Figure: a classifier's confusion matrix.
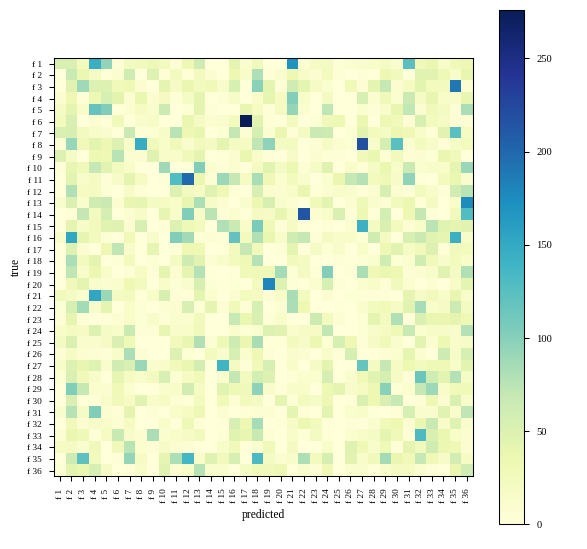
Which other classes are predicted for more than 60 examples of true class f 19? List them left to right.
f 2, f 13, f 20, f 24, f 27, f 36
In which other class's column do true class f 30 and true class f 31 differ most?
f 4
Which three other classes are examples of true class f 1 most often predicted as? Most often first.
f 21, f 4, f 31
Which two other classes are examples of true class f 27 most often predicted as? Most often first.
f 15, f 8
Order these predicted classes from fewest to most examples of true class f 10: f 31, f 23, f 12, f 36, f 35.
f 12, f 23, f 35, f 31, f 36
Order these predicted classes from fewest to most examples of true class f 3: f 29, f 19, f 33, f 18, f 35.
f 33, f 19, f 29, f 18, f 35
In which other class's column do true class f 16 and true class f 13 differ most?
f 36
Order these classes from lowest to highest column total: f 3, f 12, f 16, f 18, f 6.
f 6, f 3, f 16, f 12, f 18
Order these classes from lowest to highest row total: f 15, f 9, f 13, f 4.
f 9, f 4, f 13, f 15
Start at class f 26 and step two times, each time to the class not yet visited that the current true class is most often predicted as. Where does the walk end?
f 35
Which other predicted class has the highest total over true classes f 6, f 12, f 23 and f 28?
f 17
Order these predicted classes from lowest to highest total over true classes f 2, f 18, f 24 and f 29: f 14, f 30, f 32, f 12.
f 14, f 30, f 12, f 32
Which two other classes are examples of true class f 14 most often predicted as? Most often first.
f 22, f 36
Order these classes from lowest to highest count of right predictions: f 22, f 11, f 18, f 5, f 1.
f 22, f 1, f 18, f 5, f 11
